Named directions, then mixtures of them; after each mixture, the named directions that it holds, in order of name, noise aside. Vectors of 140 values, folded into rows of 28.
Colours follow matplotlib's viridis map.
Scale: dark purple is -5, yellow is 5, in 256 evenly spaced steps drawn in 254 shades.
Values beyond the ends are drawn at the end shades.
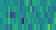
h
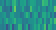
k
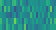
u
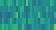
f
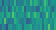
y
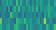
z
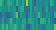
f.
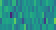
h, u, z.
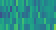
f, z.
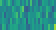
f, y.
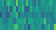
f, k, z.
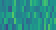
k, y.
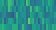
f, h, y.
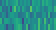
h, k, z.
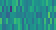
k, u, z.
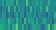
f, h, z.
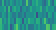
h, z.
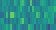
h.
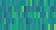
f, y.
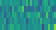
f, y.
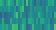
f.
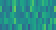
k.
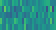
u.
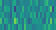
u, y.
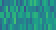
y, z.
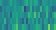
f, h, y.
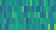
f, y.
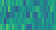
f, u, y.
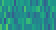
y.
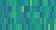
f, k, y.
